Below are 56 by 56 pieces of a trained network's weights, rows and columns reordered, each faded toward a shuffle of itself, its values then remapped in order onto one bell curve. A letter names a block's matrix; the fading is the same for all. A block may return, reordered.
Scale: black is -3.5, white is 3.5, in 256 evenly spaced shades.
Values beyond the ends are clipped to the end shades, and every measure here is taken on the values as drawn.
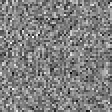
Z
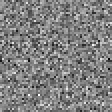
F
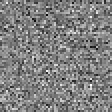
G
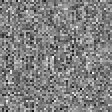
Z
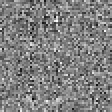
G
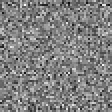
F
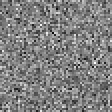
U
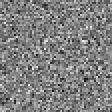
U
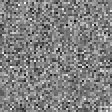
F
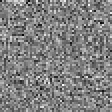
F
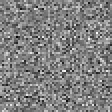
F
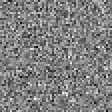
U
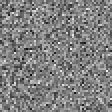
U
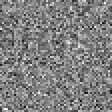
F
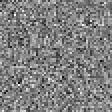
U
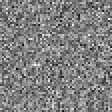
F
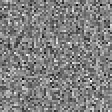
Z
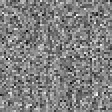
F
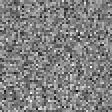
U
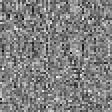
Z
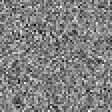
F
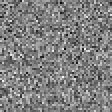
U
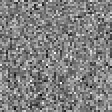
Z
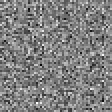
G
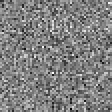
U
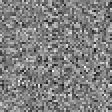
Z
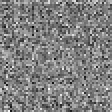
G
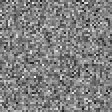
U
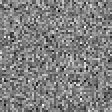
U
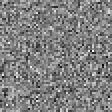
U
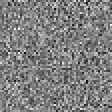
Z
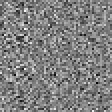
Z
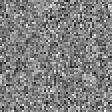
Z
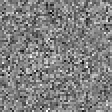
U
